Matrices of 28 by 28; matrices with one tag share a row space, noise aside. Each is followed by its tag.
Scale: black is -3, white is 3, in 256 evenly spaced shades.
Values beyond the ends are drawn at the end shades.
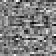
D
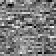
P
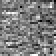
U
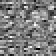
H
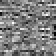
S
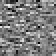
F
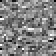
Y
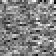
U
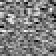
H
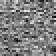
D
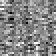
H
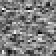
P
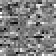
F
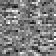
U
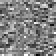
H
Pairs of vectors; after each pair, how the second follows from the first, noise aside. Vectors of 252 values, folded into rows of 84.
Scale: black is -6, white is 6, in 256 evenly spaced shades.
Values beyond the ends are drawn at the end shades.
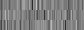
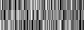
wrapped around, scaled up.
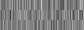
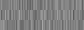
reversed, shrunk.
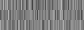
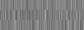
wrapped around, shrunk.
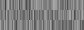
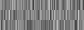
reversed, negated.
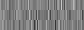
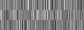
reversed, negated.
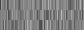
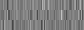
partly zeroed.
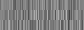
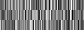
wrapped around, negated, scaled up.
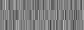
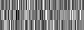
wrapped around, negated, scaled up.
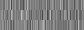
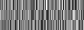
wrapped around, scaled up.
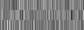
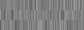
reversed, shrunk.
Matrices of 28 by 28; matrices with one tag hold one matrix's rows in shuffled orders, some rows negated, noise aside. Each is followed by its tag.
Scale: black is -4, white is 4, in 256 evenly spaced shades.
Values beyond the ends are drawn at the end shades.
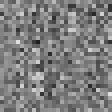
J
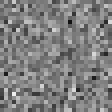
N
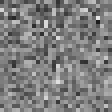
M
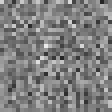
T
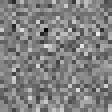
T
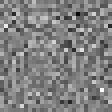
N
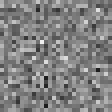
M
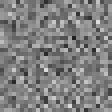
T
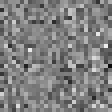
N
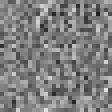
T
